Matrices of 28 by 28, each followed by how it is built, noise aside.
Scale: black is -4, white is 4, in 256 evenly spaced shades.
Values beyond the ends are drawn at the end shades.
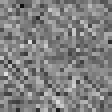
Toeplitz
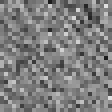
Toeplitz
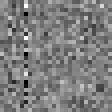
uneven columns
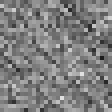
Toeplitz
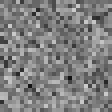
Toeplitz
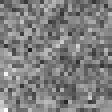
smooth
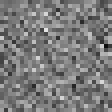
Toeplitz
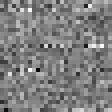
uneven rows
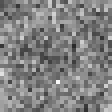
smooth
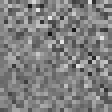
upper triangular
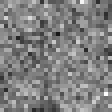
smooth
